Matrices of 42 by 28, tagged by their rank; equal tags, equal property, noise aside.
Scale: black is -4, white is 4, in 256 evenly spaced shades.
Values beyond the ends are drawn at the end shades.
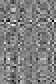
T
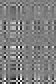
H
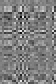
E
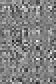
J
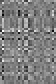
E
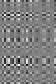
H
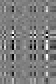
H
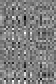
T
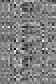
J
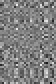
T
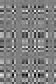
H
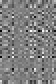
E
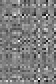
T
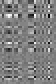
H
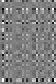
H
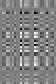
H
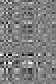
E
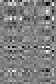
E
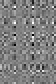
E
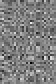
J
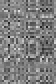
T
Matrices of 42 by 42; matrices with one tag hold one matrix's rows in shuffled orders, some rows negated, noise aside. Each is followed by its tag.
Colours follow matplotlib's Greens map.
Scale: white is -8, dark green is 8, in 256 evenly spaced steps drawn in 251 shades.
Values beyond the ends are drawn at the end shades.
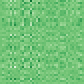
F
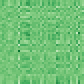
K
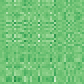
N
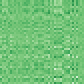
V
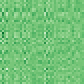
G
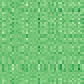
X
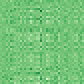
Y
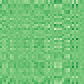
V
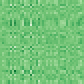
F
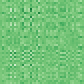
F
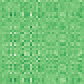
F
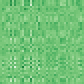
F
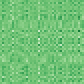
X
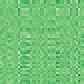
K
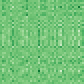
X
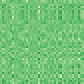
X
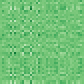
F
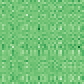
X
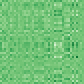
V
